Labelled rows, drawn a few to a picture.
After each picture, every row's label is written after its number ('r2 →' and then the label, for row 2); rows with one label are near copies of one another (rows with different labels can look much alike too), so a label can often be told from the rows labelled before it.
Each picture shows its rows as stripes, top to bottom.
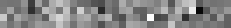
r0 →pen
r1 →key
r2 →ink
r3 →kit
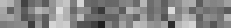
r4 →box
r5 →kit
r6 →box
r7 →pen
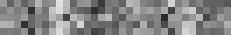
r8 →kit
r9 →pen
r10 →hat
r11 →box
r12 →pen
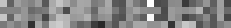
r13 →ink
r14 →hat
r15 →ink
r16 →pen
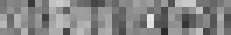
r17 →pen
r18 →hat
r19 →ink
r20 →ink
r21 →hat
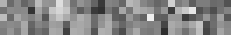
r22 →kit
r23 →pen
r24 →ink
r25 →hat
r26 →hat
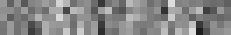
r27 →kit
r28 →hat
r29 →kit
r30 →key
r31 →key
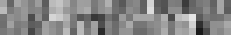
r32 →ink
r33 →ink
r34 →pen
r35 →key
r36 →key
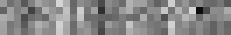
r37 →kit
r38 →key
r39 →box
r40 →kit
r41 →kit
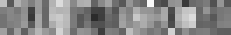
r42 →ink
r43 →pen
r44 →pen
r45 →pen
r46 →kit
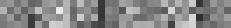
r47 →key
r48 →kit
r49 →key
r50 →pen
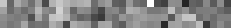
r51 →ink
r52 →kit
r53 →pen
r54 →hat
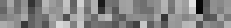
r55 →key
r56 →key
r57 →hat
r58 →box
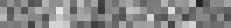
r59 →key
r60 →kit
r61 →ink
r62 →pen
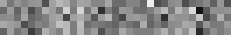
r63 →ink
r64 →key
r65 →hat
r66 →box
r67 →key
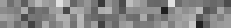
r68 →kit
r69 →hat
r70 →box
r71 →key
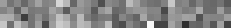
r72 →kit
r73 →hat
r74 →box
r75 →ink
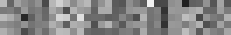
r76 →ink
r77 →hat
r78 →box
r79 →hat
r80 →box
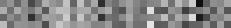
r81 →key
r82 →ink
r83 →key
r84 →ink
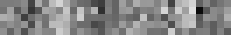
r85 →pen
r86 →key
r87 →box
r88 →pen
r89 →kit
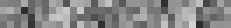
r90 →hat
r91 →box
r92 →pen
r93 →key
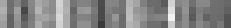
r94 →kit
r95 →kit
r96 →kit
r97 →kit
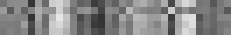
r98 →pen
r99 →kit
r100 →pen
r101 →pen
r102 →pen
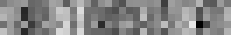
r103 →hat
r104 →box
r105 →box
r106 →key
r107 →box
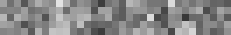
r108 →kit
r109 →hat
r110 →ink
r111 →box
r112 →pen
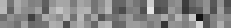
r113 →ink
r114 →ink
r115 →key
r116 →hat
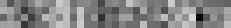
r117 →kit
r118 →box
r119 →key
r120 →box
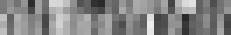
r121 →pen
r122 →pen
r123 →ink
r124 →ink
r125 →ink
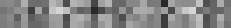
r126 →hat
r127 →pen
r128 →hat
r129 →hat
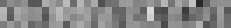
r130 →key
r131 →ink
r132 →ink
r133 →hat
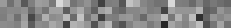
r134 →kit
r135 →hat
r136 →key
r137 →hat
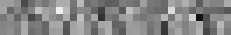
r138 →box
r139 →kit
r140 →key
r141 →hat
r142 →hat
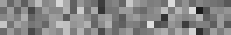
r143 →kit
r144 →key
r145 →hat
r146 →ink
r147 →key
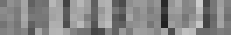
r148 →hat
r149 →hat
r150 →hat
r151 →hat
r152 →pen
